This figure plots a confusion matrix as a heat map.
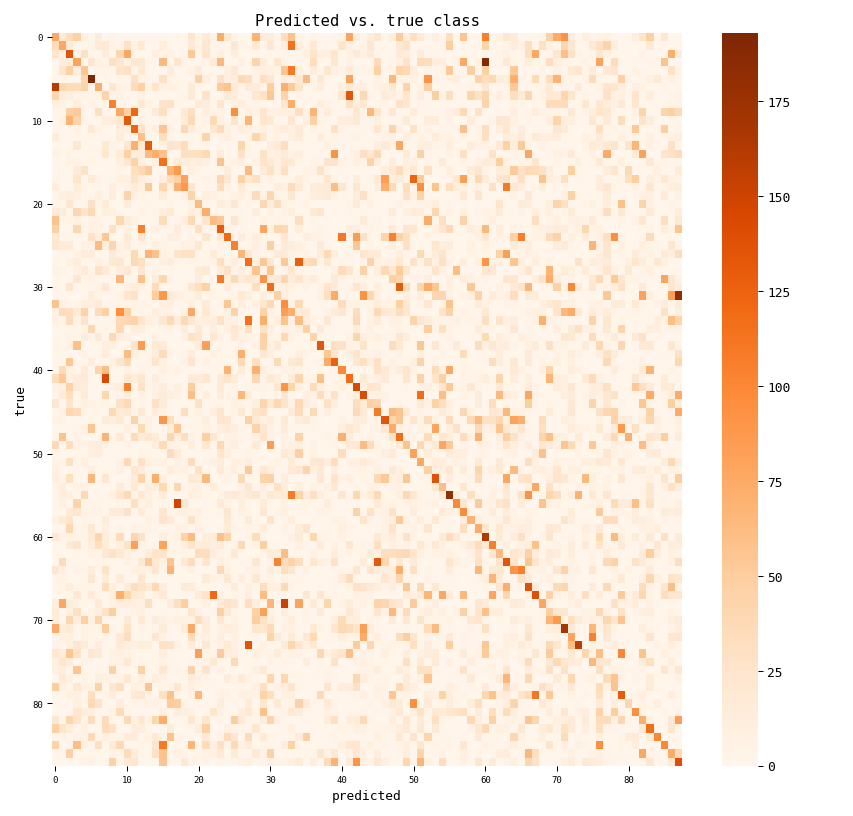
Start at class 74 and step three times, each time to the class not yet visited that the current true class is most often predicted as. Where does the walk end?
22
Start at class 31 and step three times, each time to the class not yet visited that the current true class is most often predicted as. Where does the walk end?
10
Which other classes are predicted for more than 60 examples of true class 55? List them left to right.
33, 66, 73
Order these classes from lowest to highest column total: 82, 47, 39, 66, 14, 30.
14, 39, 82, 47, 30, 66
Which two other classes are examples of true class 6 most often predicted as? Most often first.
0, 32
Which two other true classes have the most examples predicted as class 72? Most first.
30, 33
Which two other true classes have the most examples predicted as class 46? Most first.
17, 18
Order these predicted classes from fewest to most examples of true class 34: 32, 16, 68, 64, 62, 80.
80, 64, 62, 16, 32, 68
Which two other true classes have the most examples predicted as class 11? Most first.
9, 61
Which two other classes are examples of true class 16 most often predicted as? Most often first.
17, 27
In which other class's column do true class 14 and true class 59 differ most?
39
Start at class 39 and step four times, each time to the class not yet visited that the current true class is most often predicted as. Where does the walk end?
45
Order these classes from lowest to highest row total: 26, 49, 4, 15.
15, 26, 4, 49
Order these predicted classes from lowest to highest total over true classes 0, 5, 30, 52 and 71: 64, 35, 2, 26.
26, 2, 35, 64
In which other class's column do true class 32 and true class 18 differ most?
63
